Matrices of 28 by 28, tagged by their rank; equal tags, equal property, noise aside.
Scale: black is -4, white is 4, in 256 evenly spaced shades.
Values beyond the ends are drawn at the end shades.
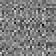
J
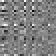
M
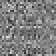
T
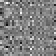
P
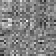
P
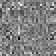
J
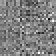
T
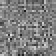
J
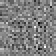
P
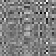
M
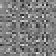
P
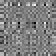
M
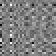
M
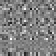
T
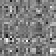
P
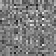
J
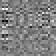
M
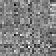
P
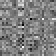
T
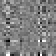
M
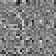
J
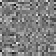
T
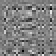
P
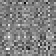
T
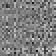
J
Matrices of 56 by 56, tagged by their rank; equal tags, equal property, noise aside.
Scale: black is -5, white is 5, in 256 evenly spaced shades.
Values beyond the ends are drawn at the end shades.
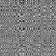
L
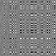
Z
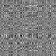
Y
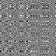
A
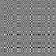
Z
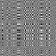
Z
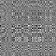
L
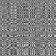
A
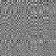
A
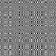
Z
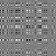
Z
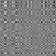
Z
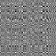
A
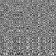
L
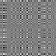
Z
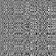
Y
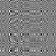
A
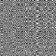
L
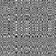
A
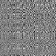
Y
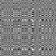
A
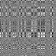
Z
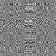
L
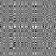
A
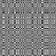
Z
